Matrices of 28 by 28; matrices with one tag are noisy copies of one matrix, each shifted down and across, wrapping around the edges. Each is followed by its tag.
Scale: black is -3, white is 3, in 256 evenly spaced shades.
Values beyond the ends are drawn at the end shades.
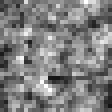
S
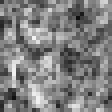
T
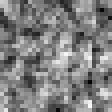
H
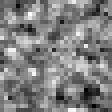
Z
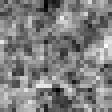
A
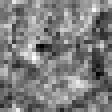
S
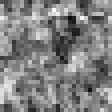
A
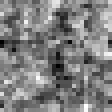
S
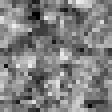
S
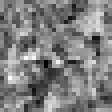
A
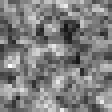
Z
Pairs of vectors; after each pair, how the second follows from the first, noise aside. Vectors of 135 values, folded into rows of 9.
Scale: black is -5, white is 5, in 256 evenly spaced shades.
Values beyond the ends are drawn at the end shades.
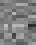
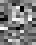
reversed, scaled up.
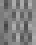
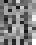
wrapped around, negated, scaled up.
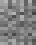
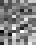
reversed, scaled up.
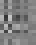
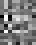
negated, scaled up.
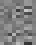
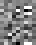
negated, scaled up.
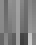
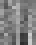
copied.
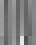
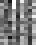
reversed, scaled up.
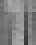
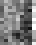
wrapped around, negated, scaled up.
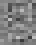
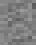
shrunk.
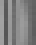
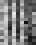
wrapped around, negated, scaled up.
